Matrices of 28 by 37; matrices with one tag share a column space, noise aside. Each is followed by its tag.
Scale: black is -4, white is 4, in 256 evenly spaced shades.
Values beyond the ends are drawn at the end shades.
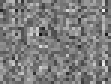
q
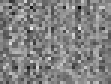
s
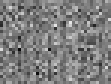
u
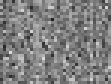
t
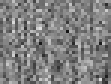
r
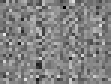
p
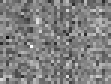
p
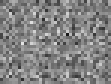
p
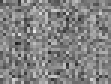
p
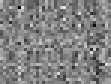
u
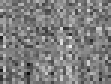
q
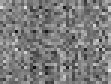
u
